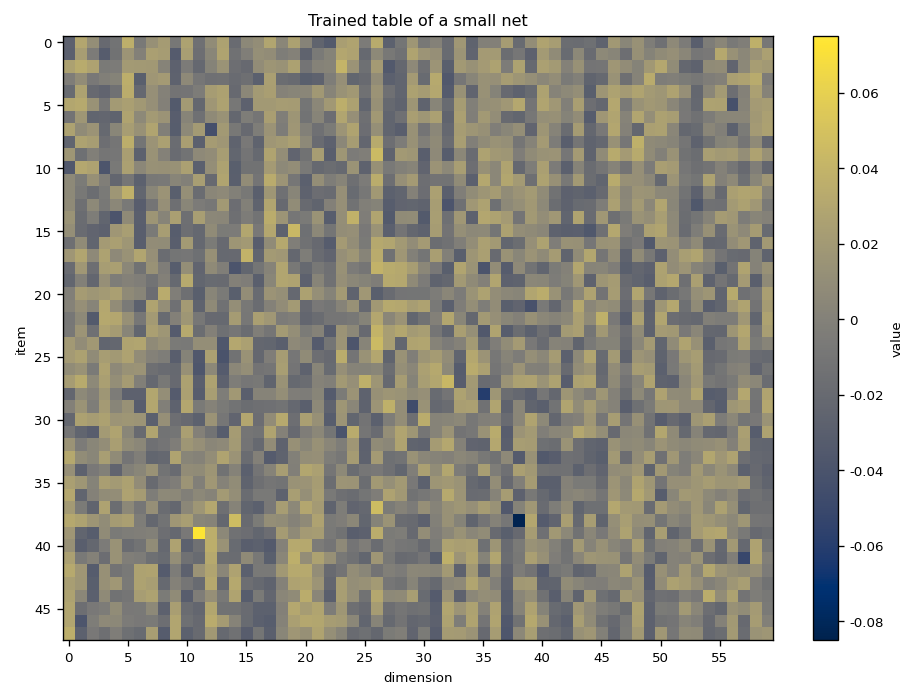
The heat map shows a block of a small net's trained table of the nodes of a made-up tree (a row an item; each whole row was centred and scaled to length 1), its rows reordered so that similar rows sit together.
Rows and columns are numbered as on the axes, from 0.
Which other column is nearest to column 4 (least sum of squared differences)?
3
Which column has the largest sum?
26
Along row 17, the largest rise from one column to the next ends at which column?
15
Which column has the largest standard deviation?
32
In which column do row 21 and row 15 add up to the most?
19
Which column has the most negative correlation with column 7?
39
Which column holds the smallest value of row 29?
29
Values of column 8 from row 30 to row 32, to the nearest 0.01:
0.01 -0.01 -0.01
